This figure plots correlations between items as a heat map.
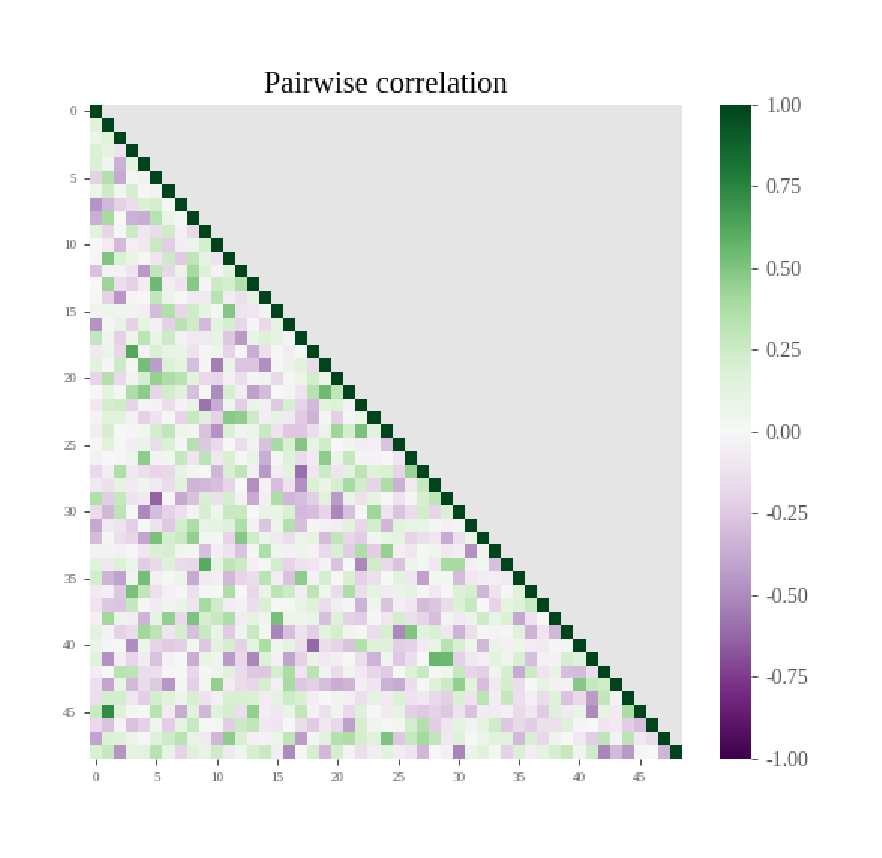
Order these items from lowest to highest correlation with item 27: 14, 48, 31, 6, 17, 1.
17, 14, 48, 6, 1, 31
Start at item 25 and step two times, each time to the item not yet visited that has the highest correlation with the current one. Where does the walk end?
35
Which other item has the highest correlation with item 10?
43
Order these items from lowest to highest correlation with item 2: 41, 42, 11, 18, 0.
18, 41, 0, 11, 42
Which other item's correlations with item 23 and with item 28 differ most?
41
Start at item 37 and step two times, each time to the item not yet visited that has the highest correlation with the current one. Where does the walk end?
34
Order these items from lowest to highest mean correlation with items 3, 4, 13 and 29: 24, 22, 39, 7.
7, 22, 24, 39
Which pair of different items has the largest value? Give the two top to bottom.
1, 45
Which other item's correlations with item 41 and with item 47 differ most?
11
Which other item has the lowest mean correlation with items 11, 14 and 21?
46
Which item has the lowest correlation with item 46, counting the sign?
21
